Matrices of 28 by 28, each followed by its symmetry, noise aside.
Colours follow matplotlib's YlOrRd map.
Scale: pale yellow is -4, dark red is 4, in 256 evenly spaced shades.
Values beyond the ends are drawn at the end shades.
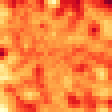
antisymmetric.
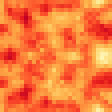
mirrored top to bottom.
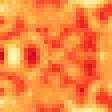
mirrored top to bottom.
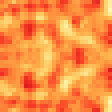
mirrored top to bottom.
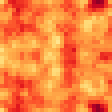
mirrored top to bottom.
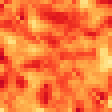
no symmetry.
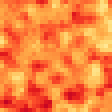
antisymmetric.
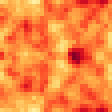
mirrored top to bottom.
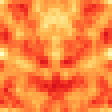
mirrored left to right.
